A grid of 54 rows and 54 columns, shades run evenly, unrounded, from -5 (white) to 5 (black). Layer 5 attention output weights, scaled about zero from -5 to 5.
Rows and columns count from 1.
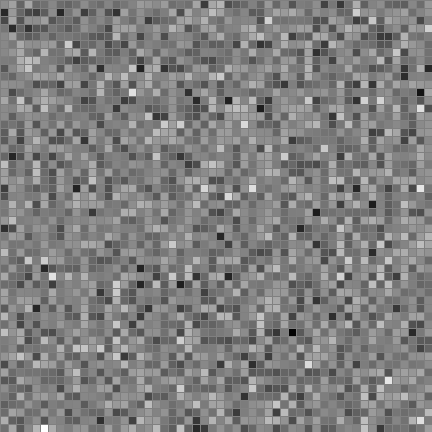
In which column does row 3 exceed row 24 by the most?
53
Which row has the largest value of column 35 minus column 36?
52
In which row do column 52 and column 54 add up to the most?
9
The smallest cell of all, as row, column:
54, 6
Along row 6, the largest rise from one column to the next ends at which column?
10
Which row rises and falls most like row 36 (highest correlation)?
20
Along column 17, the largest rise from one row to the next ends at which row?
13
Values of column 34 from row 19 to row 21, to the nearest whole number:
-2 -1 -1
